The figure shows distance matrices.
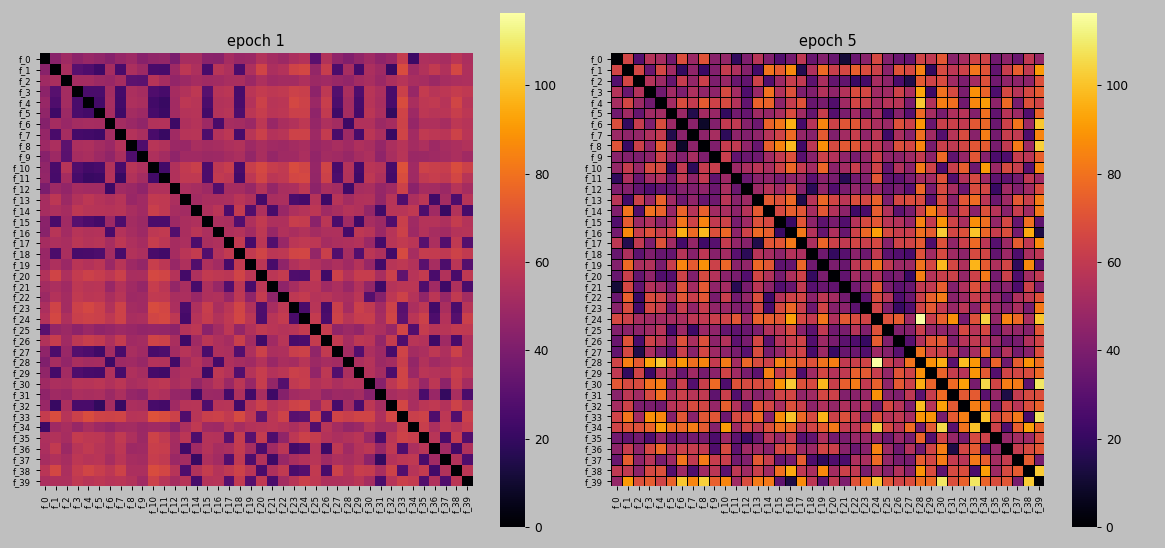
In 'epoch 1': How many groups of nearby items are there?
7
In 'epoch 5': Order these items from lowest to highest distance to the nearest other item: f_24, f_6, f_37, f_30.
f_6, f_37, f_30, f_24
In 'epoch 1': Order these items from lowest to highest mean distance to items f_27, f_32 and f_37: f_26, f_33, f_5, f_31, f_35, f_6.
f_5, f_31, f_35, f_6, f_26, f_33
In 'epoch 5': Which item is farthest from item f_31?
f_24
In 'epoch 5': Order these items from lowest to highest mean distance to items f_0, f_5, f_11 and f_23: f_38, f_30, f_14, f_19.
f_14, f_38, f_19, f_30
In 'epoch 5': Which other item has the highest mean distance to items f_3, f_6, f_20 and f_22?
f_28
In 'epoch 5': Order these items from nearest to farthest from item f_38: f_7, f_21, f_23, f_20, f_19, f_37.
f_7, f_23, f_20, f_21, f_37, f_19
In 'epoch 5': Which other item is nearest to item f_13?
f_17
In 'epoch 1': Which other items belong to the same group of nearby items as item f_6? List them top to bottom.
f_12, f_16, f_28
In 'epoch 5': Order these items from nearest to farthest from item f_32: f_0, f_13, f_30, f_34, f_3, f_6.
f_3, f_0, f_6, f_13, f_34, f_30
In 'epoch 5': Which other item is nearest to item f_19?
f_37
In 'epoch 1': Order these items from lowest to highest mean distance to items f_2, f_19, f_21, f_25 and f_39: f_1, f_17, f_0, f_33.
f_17, f_0, f_1, f_33
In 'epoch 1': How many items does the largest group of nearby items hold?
12
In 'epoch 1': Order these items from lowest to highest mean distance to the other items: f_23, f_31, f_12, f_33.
f_31, f_12, f_23, f_33
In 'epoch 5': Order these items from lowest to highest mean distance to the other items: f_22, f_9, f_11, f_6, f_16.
f_11, f_9, f_22, f_6, f_16
